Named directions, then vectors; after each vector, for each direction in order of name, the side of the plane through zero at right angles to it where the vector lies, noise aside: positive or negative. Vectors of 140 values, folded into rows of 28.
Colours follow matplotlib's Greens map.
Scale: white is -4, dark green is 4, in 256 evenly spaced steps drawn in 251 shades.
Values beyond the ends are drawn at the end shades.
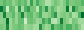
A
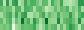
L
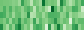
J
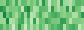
positive, positive, positive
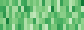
positive, positive, positive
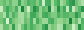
negative, negative, negative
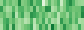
positive, negative, negative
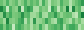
positive, positive, positive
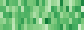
positive, positive, positive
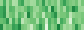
positive, positive, negative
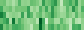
positive, positive, negative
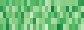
positive, positive, positive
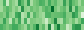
negative, positive, negative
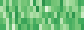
negative, positive, positive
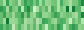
positive, positive, positive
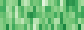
positive, negative, negative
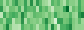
positive, negative, positive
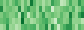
positive, negative, positive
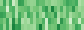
positive, positive, negative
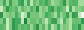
negative, positive, negative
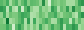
positive, positive, positive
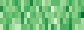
positive, negative, positive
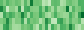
positive, negative, positive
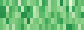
positive, positive, positive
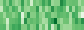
negative, positive, negative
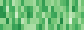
positive, positive, negative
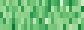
negative, negative, negative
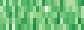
negative, positive, positive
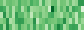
positive, positive, positive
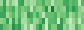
positive, positive, negative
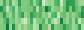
positive, negative, negative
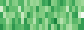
negative, positive, negative
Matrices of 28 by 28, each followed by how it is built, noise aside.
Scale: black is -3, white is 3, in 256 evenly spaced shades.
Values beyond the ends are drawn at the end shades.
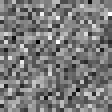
Hankel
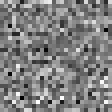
low rank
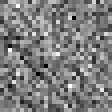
Toeplitz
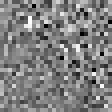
upper triangular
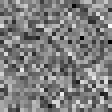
Toeplitz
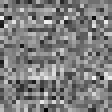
low rank
